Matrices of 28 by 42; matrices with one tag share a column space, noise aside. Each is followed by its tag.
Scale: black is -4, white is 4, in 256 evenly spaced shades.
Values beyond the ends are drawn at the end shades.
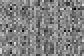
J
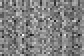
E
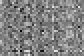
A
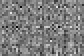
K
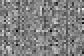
J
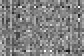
A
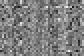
A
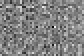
K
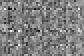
J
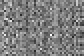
E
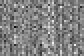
K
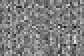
K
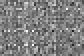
J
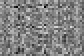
K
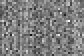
E
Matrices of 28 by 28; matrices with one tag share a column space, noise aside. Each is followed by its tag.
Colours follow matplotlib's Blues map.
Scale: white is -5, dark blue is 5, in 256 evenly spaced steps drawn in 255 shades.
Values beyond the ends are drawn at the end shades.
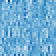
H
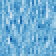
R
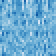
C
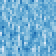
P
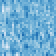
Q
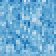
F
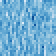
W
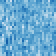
W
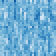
W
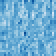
C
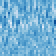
R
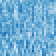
Q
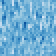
R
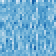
F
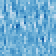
R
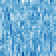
W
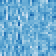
W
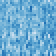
Q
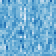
F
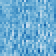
Q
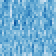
C
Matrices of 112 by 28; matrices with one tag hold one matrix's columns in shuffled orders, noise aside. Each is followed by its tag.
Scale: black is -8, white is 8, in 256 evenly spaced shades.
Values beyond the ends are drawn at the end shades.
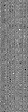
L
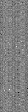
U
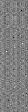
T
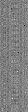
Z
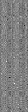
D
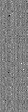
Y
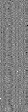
Z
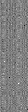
D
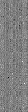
D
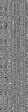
D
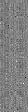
D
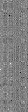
Y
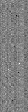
Y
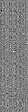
T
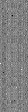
Y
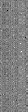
T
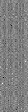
D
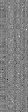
L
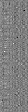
T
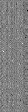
T
